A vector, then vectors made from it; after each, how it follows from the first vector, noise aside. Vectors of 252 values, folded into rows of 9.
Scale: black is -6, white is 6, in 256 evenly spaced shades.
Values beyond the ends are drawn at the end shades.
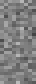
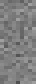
negated, shrunk.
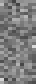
wrapped around.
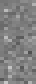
wrapped around, partly zeroed.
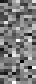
reversed, scaled up.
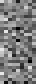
reversed, negated, scaled up.
